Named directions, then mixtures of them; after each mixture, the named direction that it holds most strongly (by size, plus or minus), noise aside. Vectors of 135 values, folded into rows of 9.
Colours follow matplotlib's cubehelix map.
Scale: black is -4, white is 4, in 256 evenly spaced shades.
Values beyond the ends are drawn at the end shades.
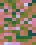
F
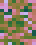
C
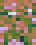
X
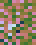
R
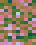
F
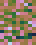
F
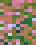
R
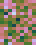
X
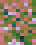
X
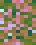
R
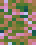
C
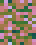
C
